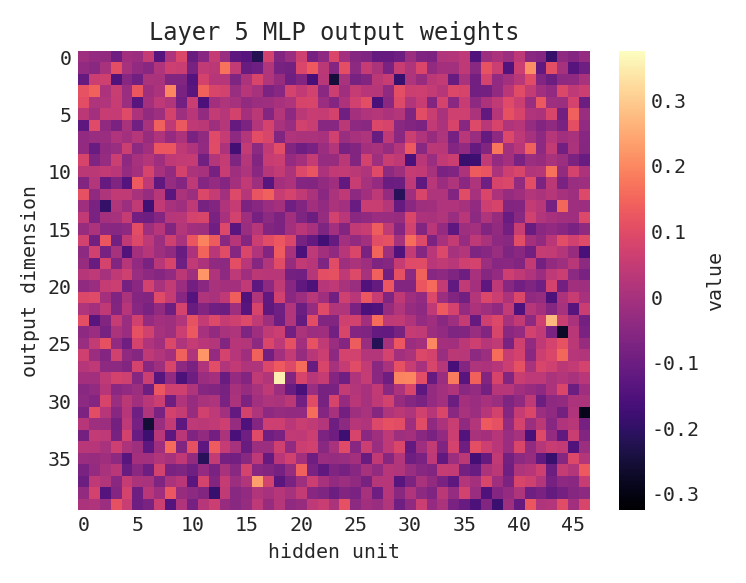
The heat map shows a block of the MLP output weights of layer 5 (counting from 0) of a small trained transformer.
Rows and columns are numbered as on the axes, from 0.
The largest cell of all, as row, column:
28, 18
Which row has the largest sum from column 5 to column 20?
16
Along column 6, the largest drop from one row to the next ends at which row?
32
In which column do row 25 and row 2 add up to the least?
23
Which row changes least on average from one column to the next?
14
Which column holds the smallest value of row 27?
34
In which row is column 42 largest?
4
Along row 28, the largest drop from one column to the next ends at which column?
19
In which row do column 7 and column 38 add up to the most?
8
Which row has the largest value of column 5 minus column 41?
15
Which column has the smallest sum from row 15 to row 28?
20
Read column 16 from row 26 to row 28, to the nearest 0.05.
0.15 0 0.05
